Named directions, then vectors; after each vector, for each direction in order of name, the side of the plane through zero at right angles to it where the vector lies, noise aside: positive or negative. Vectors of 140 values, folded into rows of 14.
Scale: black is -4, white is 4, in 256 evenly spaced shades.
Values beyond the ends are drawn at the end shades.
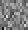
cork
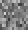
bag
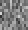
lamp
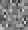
negative, negative, positive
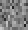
negative, negative, positive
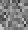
negative, negative, positive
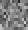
negative, negative, positive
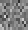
negative, negative, positive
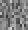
positive, negative, positive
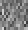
negative, negative, negative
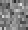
negative, positive, positive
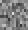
positive, negative, positive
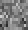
positive, positive, negative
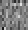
negative, positive, positive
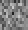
negative, positive, positive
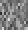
negative, negative, negative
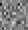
positive, positive, positive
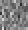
positive, negative, negative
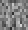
negative, positive, negative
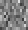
positive, positive, negative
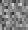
negative, positive, positive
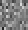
negative, positive, positive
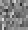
positive, negative, negative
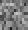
negative, positive, positive
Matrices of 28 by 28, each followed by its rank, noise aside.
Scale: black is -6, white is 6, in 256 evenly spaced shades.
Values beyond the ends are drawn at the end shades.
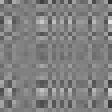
one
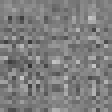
four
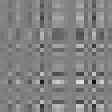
one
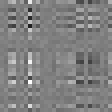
one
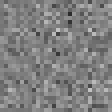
four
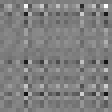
one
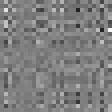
three
